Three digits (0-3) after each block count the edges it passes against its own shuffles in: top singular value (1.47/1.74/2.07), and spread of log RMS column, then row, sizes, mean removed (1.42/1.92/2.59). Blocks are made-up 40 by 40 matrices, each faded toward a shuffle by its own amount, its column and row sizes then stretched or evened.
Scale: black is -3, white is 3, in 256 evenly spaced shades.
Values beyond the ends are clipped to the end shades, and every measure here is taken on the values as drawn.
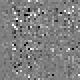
0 2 1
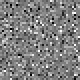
0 1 0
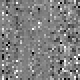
1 3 0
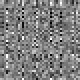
3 3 1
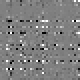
0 2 3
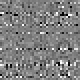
3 2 3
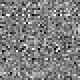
1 0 2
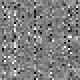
1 3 0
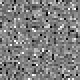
1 1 0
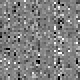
1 3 0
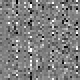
1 3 0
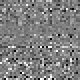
1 0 3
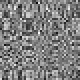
3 1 0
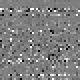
1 1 3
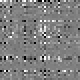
3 2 3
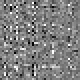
1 3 1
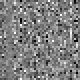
1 3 0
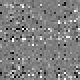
0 2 2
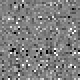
0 2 2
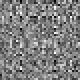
3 2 1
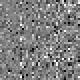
2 2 0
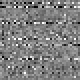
2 0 3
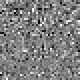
0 0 2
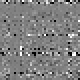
1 2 3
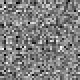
2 0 1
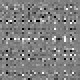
2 2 3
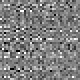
3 1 2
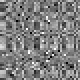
3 0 0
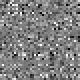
1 0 2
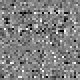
1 0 2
